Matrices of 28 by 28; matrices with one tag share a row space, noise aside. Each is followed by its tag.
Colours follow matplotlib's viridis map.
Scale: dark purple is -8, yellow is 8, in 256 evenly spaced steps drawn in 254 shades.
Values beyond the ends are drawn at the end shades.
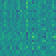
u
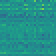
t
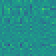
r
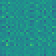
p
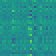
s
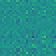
u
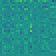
r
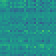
t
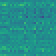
t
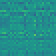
t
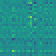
s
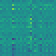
s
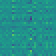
s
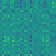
r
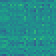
t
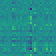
s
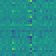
s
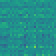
t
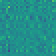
p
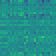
t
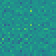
r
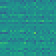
t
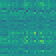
t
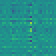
s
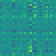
s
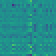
s
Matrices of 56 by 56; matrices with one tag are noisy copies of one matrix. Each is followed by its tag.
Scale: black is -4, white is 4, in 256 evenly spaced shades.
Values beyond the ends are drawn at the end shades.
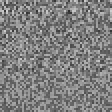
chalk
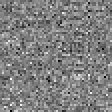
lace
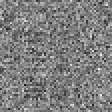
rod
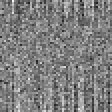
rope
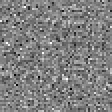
lace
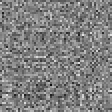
rod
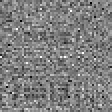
rod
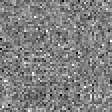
rod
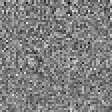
chalk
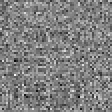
rod
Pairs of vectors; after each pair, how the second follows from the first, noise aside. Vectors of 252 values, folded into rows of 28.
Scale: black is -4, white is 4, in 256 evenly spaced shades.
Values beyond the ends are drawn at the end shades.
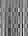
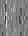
wrapped around, partly zeroed.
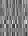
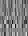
negated.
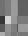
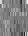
wrapped around, partly zeroed.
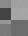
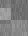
negated, shrunk.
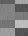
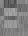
wrapped around, negated, shrunk.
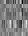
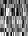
reversed, negated, scaled up.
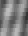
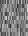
shuffled.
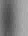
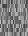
shuffled.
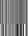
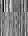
reversed, negated.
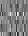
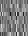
negated.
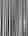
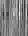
reversed, negated.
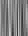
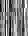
wrapped around, scaled up.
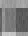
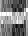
wrapped around, scaled up.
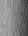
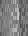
wrapped around, negated, partly zeroed.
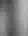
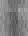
wrapped around, negated, shrunk.
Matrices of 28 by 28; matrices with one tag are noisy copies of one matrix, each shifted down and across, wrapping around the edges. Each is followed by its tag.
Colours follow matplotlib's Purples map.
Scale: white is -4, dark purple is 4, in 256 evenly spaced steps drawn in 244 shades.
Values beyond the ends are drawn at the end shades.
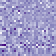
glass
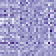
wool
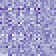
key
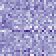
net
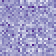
wool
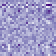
glass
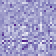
glass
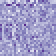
net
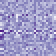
glass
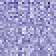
key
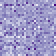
wool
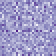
wool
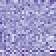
glass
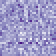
net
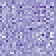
key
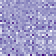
wool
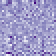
glass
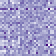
wool
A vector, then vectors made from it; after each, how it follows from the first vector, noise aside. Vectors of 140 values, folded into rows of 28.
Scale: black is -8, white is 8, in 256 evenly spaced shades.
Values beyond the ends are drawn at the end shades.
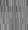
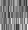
reversed, negated, scaled up.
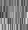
wrapped around, negated, scaled up.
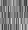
reversed, negated, scaled up.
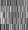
wrapped around, scaled up.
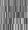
wrapped around, negated, scaled up.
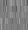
partly zeroed.
